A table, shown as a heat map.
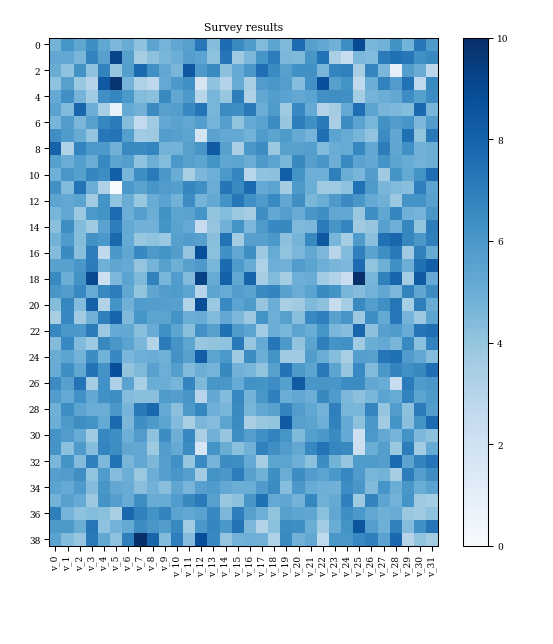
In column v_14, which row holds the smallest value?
3
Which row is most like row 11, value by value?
5
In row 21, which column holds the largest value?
v_5
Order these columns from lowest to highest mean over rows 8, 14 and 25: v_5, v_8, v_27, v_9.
v_9, v_8, v_27, v_5
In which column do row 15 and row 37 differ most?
v_22
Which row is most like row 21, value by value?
13
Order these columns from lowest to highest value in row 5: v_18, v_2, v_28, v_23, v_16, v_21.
v_23, v_28, v_21, v_18, v_16, v_2
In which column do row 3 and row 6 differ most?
v_12
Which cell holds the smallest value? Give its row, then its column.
11, v_5
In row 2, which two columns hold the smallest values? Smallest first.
v_28, v_31
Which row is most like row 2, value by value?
35
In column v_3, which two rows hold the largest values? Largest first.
18, 20
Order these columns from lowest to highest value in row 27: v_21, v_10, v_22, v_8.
v_8, v_21, v_10, v_22
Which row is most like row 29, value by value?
10
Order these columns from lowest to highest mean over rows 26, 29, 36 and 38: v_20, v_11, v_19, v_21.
v_11, v_21, v_20, v_19
